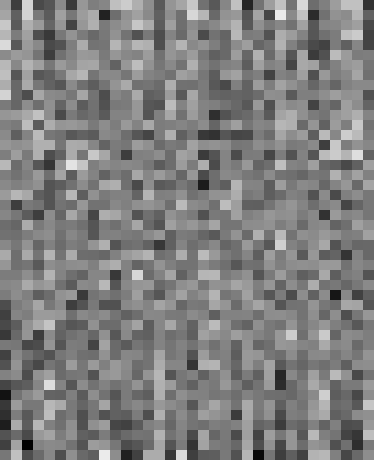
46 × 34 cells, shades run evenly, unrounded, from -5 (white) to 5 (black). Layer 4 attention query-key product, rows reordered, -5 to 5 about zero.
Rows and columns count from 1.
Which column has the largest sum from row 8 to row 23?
20
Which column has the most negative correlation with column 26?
15
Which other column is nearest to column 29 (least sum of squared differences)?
25
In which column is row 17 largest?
5
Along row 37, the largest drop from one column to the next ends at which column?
19
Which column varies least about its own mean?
21
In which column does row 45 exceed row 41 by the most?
3
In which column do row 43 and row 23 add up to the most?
1
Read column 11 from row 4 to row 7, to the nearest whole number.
-1 -2 -1 1
